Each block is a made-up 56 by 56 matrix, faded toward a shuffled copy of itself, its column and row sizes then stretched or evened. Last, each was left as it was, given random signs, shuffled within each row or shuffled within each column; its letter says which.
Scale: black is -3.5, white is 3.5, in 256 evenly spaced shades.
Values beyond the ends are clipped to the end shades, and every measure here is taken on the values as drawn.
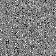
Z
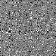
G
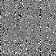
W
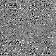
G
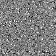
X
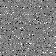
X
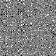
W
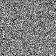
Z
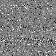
X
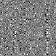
G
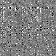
G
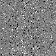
Z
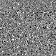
X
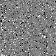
Z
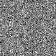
Z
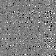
G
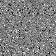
X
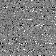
X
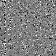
Z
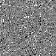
Z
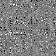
W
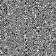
Z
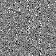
Z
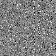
Z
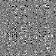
G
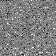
X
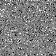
X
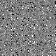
W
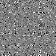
W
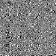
G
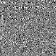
W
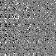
G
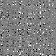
G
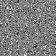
Z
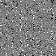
Z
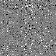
G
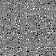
G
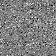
X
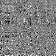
G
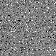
X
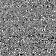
X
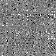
W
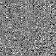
G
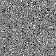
Z
